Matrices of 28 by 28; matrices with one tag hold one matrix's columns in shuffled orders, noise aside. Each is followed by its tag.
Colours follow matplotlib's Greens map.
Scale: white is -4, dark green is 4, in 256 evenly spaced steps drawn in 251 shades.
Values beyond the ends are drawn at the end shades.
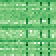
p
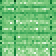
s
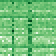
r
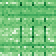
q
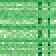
p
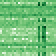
q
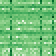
s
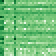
s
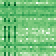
q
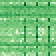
q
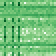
q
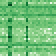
q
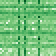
s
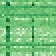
q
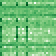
q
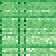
r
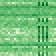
q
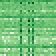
r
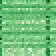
s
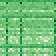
r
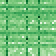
s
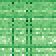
r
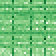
s
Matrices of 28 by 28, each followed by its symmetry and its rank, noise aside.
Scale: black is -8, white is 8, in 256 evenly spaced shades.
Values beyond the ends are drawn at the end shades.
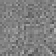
antisymmetric, rank six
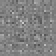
symmetric, rank five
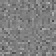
antisymmetric, rank six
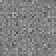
symmetric, rank six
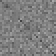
symmetric, rank seven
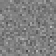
antisymmetric, rank six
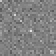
symmetric, rank five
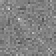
symmetric, rank seven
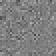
symmetric, rank five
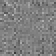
no symmetry, rank six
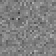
symmetric, rank seven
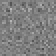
no symmetry, rank seven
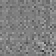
no symmetry, rank five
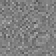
no symmetry, rank seven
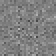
no symmetry, rank seven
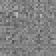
no symmetry, rank five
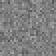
antisymmetric, rank six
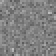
symmetric, rank seven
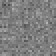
no symmetry, rank six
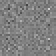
symmetric, rank six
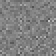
no symmetry, rank seven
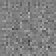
antisymmetric, rank six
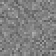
symmetric, rank seven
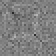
symmetric, rank six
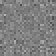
no symmetry, rank five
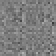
no symmetry, rank five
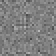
antisymmetric, rank six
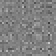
no symmetry, rank five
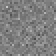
symmetric, rank seven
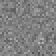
no symmetry, rank five
